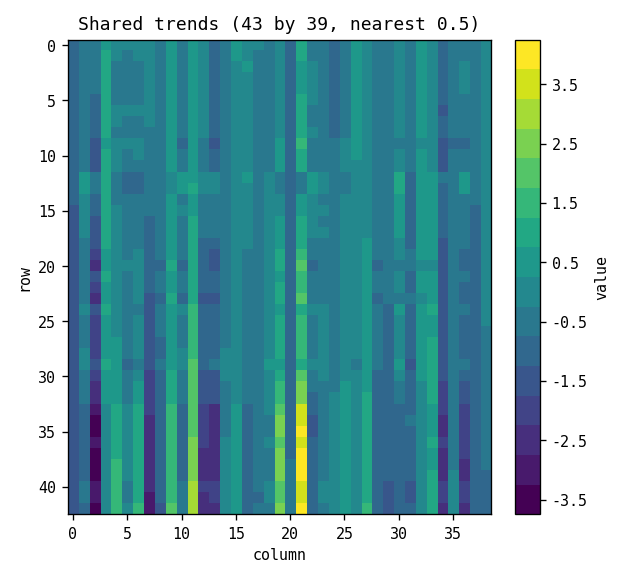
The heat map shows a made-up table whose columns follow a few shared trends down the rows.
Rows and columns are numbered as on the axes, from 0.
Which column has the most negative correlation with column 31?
33
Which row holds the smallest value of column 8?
42
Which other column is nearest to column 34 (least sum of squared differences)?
13
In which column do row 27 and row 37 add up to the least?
2
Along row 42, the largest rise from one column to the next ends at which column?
21
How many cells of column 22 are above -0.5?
13
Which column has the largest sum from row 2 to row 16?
3
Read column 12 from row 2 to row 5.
0 0 0 0
